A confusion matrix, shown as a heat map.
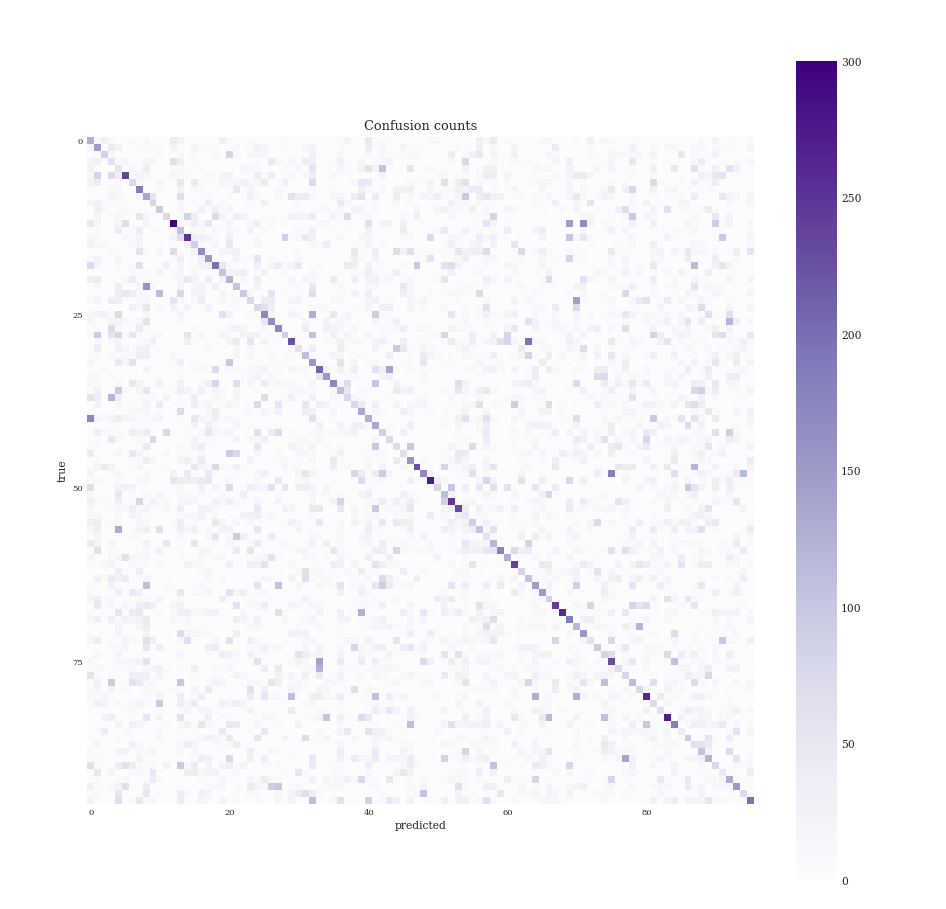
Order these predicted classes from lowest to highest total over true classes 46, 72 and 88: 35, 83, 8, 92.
83, 35, 92, 8
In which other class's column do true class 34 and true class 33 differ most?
43
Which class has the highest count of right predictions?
12
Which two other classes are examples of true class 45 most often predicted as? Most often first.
20, 21
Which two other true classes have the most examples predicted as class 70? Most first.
23, 80
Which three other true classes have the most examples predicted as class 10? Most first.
22, 81, 56
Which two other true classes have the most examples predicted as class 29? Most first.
80, 8
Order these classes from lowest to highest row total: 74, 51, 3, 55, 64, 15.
15, 51, 3, 74, 55, 64
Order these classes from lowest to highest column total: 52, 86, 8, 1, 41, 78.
86, 52, 78, 1, 41, 8
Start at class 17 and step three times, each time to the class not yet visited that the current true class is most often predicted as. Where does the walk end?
63
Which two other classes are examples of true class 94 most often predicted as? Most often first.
48, 31
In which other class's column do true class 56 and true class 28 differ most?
32
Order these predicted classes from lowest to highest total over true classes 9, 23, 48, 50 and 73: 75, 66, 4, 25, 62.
66, 62, 4, 25, 75
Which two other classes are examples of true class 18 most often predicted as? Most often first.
87, 47
